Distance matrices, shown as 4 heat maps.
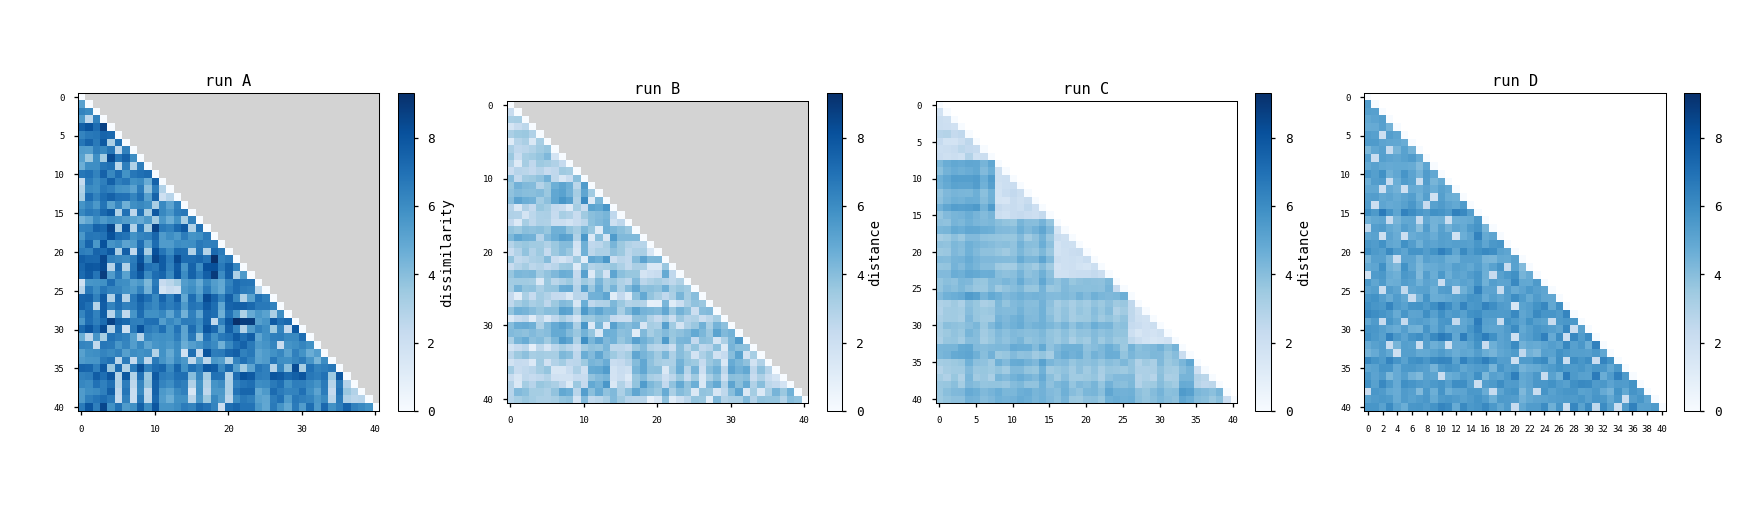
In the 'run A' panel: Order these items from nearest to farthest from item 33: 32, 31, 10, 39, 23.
10, 31, 32, 39, 23
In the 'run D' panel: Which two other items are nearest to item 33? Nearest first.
4, 21
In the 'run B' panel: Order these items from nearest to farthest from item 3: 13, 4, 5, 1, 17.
5, 1, 4, 17, 13
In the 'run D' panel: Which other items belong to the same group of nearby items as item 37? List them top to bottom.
15
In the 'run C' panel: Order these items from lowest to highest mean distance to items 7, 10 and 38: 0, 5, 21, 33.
0, 5, 21, 33
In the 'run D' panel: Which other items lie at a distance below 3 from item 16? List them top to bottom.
3, 7, 11, 32
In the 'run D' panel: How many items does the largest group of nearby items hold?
6
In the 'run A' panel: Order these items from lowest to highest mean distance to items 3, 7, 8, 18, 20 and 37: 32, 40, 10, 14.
32, 14, 40, 10
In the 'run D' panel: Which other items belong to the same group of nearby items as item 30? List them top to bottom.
28
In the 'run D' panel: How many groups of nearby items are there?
13
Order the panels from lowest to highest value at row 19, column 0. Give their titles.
run B, run C, run D, run A
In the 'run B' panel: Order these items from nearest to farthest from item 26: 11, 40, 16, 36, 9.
16, 36, 9, 40, 11
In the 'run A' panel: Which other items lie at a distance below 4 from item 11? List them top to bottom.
0, 12, 13, 24, 25
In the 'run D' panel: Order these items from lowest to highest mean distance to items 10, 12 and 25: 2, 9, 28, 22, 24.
2, 24, 9, 22, 28
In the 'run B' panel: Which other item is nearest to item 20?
27
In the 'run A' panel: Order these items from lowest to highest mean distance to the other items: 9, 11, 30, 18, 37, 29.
9, 37, 11, 30, 18, 29
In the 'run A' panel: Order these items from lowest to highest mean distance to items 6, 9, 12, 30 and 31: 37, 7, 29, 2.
7, 37, 2, 29
